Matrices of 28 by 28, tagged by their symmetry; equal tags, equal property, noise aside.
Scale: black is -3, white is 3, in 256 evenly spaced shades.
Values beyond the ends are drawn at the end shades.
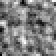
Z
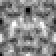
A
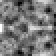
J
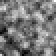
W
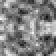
J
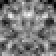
A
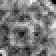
W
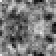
J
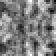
J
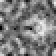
J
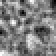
Z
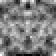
A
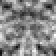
A
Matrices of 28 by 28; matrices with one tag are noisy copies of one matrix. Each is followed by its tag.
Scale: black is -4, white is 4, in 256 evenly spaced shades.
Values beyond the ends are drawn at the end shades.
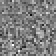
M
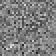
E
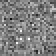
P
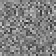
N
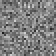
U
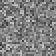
E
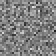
N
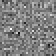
U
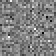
U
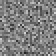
N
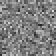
M
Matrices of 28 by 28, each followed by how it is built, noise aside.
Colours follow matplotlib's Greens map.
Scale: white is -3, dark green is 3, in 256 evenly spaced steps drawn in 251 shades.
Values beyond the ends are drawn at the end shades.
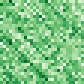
Toeplitz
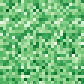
repeating columns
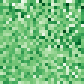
upper triangular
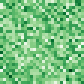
Toeplitz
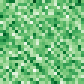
Toeplitz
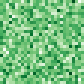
noise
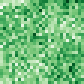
smooth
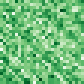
Toeplitz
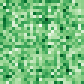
blocks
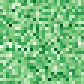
noise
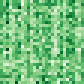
blocks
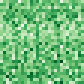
repeating columns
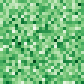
repeating columns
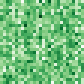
blocks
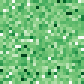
sparse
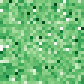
sparse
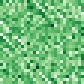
Toeplitz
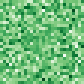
noise
